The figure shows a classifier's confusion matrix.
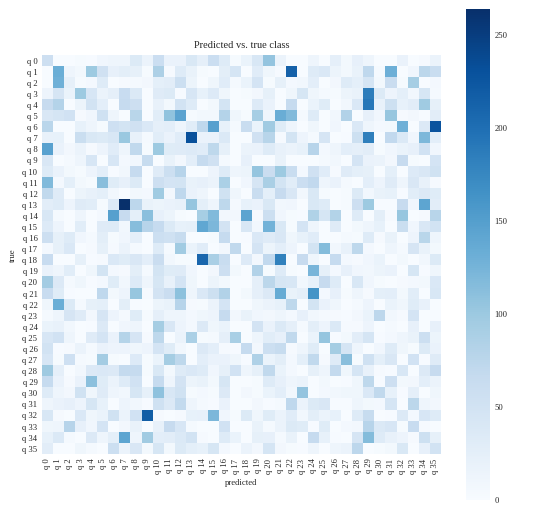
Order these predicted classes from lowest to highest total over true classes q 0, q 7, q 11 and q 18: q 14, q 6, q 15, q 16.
q 6, q 15, q 16, q 14
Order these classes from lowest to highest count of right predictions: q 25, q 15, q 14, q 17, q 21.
q 17, q 14, q 25, q 15, q 21
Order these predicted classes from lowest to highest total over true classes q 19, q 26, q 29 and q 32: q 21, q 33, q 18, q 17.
q 17, q 33, q 18, q 21
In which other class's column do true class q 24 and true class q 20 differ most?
q 0
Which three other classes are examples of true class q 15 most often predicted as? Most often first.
q 14, q 20, q 8
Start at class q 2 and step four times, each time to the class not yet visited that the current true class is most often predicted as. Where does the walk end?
q 10
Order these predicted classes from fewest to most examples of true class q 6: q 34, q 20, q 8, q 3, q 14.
q 3, q 34, q 8, q 14, q 20
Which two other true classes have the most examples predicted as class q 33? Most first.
q 2, q 31
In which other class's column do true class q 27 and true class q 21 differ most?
q 24
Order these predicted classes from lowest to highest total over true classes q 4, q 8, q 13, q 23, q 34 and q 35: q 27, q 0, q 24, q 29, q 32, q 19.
q 27, q 19, q 32, q 24, q 0, q 29
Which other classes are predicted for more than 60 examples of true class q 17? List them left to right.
q 12, q 25, q 28
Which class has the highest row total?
q 7
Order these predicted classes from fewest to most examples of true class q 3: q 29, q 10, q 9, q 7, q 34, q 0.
q 9, q 0, q 10, q 34, q 7, q 29
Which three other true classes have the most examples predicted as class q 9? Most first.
q 32, q 14, q 34
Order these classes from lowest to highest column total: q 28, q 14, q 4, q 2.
q 2, q 4, q 28, q 14
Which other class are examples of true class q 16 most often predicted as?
q 34
